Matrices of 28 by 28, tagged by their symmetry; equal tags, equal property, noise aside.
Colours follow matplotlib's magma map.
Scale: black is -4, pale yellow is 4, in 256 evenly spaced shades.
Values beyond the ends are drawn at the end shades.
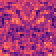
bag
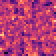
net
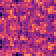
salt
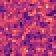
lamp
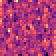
net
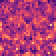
bag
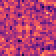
salt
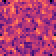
bag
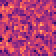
salt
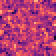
net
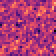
net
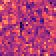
lamp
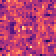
salt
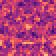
bag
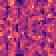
salt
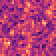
net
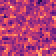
lamp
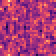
salt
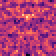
bag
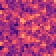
salt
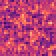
net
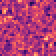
net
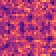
salt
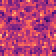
bag
